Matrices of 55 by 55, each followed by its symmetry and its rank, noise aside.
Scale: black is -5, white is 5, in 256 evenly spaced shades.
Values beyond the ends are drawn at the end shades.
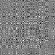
antisymmetric, rank four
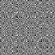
symmetric, rank three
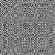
symmetric, rank four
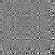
symmetric, rank two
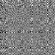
antisymmetric, rank four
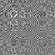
symmetric, rank four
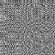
antisymmetric, rank four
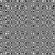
no symmetry, rank two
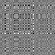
symmetric, rank two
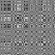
symmetric, rank two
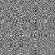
antisymmetric, rank four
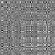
symmetric, rank three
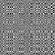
no symmetry, rank two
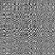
symmetric, rank four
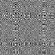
antisymmetric, rank four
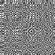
symmetric, rank four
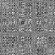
symmetric, rank four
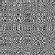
no symmetry, rank four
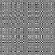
no symmetry, rank two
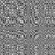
symmetric, rank four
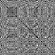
symmetric, rank four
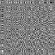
antisymmetric, rank four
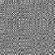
symmetric, rank four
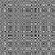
symmetric, rank two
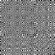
symmetric, rank four
